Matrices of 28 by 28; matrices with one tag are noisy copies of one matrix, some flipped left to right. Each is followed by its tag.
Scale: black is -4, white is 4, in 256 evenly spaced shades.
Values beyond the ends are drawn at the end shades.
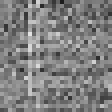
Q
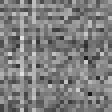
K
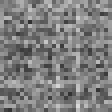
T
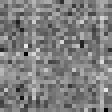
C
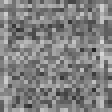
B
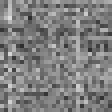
C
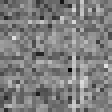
Q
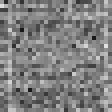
B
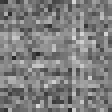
Q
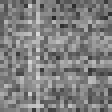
Q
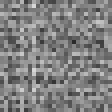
K
